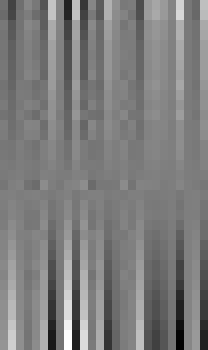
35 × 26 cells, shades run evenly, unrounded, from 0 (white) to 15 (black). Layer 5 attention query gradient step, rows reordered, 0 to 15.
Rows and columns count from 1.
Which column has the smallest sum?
9
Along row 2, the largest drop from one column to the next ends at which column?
10
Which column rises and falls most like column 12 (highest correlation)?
4
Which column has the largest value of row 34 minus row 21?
23
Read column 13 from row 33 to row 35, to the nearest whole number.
5 5 5
